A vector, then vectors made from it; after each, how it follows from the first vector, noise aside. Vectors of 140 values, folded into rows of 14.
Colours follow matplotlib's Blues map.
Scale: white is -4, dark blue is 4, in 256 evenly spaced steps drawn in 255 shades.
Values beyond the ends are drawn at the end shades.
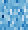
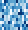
scaled up.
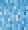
reversed, shrunk.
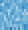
wrapped around, negated, shrunk.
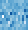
negated, partly zeroed.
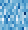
reversed.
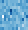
negated, partly zeroed.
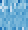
wrapped around, negated, partly zeroed.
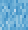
wrapped around, negated, shrunk.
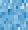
wrapped around, partly zeroed.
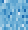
negated, partly zeroed.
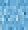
reversed, shrunk.
